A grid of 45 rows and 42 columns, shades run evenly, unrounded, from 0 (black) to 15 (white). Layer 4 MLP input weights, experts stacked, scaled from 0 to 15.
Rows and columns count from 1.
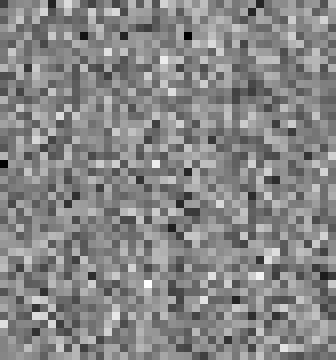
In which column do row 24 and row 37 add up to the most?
40
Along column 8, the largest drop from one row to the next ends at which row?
16
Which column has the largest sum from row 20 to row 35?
20
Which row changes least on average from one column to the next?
13
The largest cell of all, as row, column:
36, 19
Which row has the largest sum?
32
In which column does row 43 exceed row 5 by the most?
11
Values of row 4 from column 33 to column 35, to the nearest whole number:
6 6 10
